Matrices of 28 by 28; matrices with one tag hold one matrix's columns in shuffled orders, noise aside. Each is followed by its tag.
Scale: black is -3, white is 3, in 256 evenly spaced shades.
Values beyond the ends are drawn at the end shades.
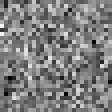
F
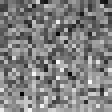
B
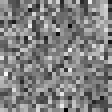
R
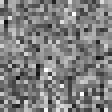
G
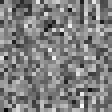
R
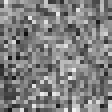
G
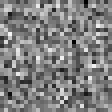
F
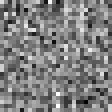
R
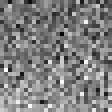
B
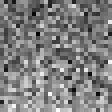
B
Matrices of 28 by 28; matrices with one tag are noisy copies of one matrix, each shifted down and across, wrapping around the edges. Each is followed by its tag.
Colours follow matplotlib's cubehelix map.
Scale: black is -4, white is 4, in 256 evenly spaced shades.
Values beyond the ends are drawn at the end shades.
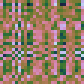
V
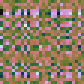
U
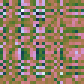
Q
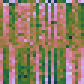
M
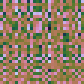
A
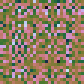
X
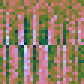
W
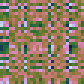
Q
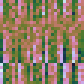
W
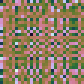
A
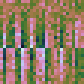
W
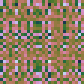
A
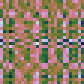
V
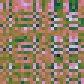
Q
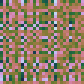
A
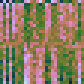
M
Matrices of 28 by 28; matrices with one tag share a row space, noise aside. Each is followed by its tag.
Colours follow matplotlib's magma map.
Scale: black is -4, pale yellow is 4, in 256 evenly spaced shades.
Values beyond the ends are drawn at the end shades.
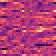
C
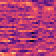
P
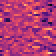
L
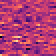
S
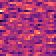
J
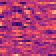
S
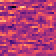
P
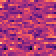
J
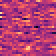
S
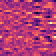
L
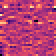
J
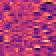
L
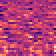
J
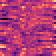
C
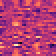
S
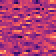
S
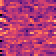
J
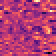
L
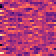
J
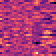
L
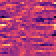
C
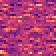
J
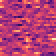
S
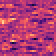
P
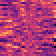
C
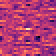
S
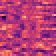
C
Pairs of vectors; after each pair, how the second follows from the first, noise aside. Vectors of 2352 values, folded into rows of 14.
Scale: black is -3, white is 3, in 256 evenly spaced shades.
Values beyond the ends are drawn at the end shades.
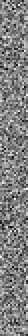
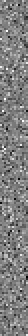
negated, partly zeroed.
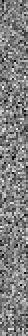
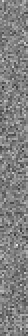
negated, shrunk.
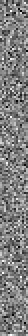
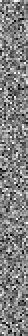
reversed.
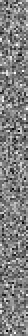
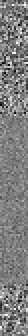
wrapped around, partly zeroed.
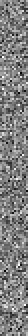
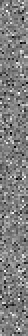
negated, partly zeroed.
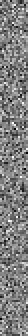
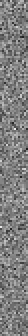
negated, shrunk.
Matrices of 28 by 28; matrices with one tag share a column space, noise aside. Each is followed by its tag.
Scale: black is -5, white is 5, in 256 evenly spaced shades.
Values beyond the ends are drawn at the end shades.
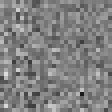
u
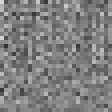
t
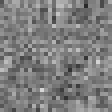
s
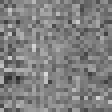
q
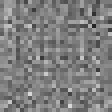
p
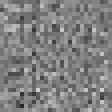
u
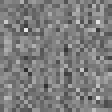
q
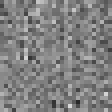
p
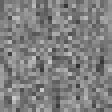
s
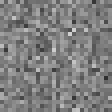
q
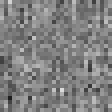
s
